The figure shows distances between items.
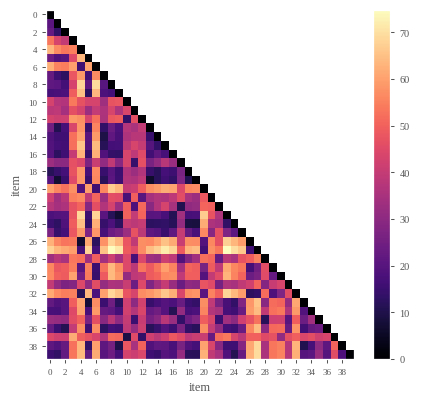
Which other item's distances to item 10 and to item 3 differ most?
37
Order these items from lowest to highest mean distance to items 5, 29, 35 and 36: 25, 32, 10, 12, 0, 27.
0, 25, 10, 12, 32, 27
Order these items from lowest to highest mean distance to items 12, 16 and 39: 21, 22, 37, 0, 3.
0, 21, 37, 22, 3
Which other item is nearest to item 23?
9
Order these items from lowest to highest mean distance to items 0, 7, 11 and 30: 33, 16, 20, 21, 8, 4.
33, 16, 8, 21, 20, 4
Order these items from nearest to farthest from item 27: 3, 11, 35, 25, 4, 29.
4, 29, 11, 35, 3, 25
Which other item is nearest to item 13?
19
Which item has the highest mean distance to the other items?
27
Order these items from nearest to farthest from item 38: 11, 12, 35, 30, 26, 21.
35, 11, 21, 12, 30, 26
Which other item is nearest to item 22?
17
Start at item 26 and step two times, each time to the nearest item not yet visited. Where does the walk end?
32
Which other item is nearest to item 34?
16
